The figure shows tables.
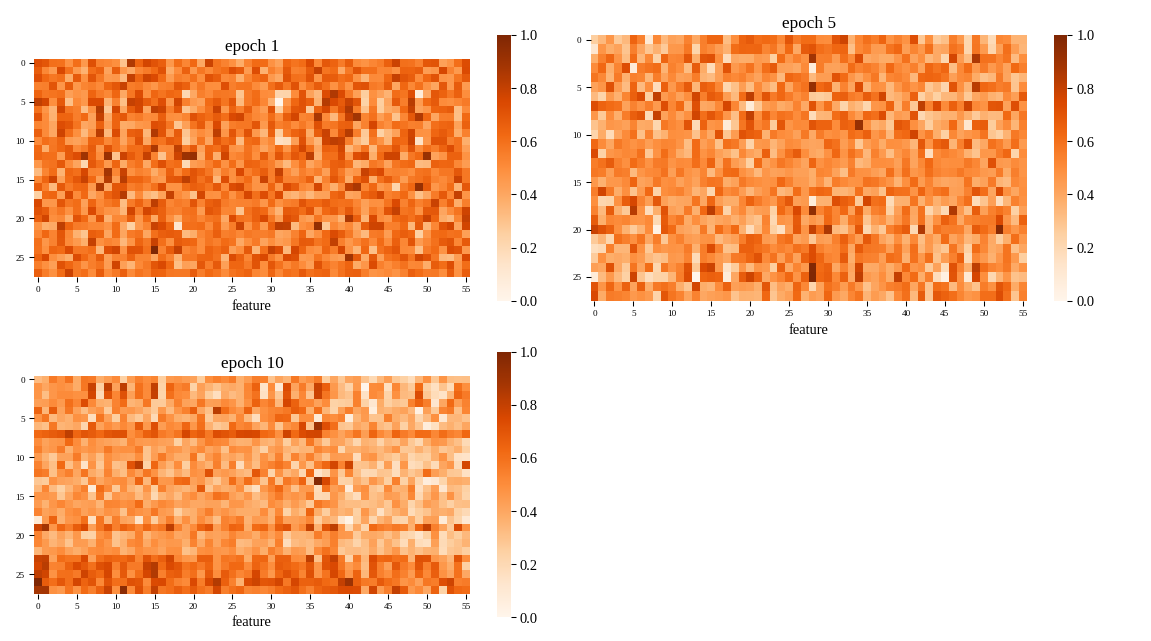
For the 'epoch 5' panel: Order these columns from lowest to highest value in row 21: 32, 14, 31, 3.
14, 31, 3, 32
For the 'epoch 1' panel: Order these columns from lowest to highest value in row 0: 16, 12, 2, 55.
2, 16, 55, 12
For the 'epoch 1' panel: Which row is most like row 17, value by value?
14
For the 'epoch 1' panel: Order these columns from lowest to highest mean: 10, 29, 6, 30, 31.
31, 6, 29, 30, 10
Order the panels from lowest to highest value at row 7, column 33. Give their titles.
epoch 5, epoch 10, epoch 1
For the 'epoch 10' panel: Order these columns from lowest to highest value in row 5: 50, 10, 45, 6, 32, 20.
10, 50, 20, 6, 45, 32
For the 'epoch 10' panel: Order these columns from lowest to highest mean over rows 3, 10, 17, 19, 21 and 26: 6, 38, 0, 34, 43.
43, 34, 38, 6, 0
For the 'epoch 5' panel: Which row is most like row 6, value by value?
8
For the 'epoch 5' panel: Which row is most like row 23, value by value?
1
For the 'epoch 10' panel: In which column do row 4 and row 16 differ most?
23
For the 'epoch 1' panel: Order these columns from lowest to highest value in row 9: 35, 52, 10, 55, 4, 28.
35, 28, 55, 4, 52, 10
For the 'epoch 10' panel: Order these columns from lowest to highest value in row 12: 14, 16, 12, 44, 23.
44, 16, 23, 12, 14
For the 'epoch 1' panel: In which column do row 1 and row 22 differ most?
49
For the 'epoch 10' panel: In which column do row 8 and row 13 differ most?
36
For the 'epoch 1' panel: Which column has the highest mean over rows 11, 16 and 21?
15
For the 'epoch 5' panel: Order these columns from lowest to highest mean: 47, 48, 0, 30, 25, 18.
48, 18, 0, 47, 25, 30
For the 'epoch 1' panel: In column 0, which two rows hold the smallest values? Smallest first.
17, 14
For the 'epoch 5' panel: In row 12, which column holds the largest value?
0
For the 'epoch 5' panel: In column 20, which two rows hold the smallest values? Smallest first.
7, 20
